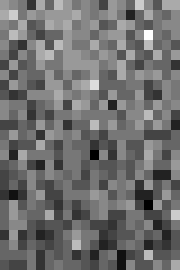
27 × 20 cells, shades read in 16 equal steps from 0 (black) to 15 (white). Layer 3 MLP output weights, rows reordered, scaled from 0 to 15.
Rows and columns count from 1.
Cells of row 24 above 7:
2
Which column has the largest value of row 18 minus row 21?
17
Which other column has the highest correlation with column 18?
12
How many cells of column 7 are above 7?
9
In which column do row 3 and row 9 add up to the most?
11
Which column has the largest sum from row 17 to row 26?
20
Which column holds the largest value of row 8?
14
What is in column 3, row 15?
5
